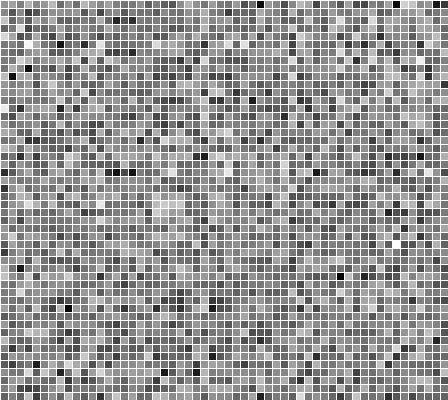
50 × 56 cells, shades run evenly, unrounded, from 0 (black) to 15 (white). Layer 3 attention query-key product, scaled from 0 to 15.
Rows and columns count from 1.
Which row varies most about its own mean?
22
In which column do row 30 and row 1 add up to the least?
50
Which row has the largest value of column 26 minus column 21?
47
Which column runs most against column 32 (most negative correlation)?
43
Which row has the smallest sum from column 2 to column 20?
44
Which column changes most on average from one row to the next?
13
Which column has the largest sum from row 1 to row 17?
53
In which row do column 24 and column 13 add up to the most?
28
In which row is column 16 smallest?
39
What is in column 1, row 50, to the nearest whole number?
6
